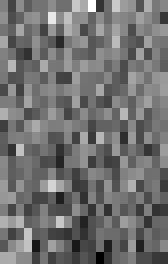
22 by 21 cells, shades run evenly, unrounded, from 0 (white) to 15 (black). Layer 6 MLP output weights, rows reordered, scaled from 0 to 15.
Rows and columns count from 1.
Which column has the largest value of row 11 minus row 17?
1
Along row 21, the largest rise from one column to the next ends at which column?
5
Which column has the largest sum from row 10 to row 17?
8
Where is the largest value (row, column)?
22, 13
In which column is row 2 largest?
21
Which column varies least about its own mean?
20
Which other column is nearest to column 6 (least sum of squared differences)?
17
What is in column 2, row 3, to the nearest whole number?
9
